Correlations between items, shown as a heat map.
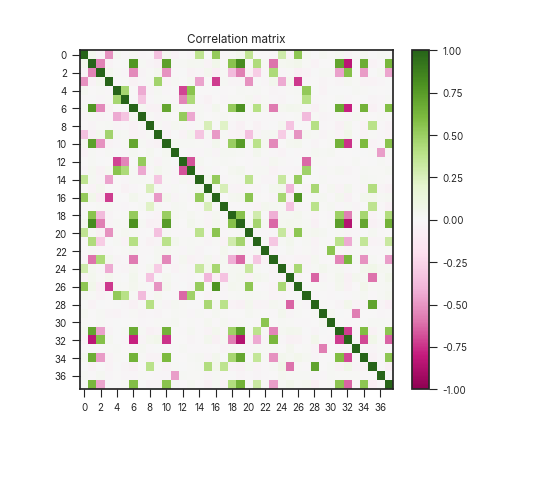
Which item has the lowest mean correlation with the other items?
32
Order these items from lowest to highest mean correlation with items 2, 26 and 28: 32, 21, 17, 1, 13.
1, 21, 13, 17, 32
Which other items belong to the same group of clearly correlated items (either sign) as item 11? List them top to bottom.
36
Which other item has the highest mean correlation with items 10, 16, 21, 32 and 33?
26
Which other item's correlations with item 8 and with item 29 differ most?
33
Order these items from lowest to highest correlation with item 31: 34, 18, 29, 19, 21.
29, 21, 18, 34, 19
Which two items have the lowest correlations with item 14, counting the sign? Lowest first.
3, 9
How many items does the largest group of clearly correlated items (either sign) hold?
12
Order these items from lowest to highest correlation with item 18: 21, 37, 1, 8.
8, 21, 37, 1
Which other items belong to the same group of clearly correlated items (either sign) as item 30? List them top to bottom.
22
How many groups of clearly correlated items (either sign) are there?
7
